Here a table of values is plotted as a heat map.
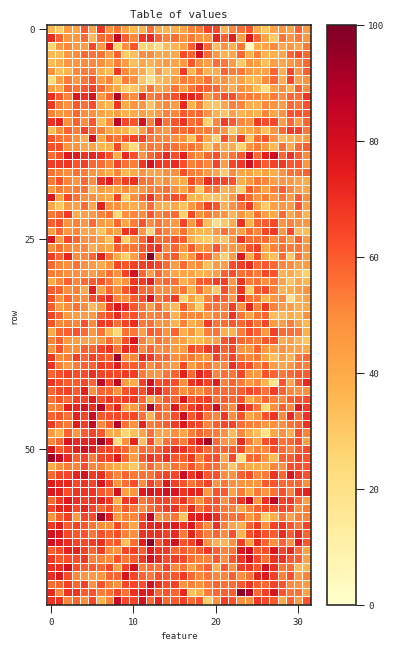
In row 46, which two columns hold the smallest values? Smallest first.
12, 24
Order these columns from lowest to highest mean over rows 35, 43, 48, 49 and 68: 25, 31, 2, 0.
31, 25, 0, 2
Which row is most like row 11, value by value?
68
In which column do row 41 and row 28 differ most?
19
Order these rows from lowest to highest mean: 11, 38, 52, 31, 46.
52, 31, 38, 11, 46
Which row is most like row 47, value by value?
8
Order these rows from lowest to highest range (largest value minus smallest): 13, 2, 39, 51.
13, 39, 51, 2
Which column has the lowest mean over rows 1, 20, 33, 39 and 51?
27
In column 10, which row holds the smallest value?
14
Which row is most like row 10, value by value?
17
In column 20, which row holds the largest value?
45
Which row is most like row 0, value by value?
21
